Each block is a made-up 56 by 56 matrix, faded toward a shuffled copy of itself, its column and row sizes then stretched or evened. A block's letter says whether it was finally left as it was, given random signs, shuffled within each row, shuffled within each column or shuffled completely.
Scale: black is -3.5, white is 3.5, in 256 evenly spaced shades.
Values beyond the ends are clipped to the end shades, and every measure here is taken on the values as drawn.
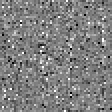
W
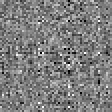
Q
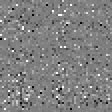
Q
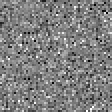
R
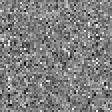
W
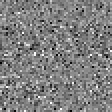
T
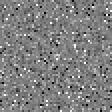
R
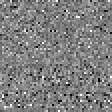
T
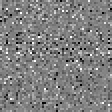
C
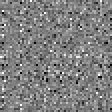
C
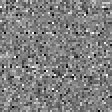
T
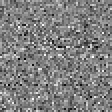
T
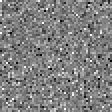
R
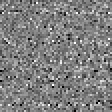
T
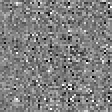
C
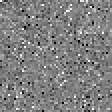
W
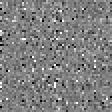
C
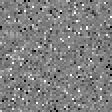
R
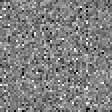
W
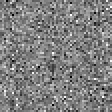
W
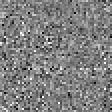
Q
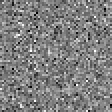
W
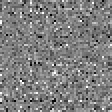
Q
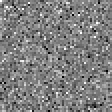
R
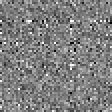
C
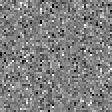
W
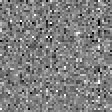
Q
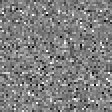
T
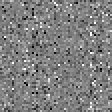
W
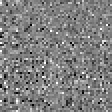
C
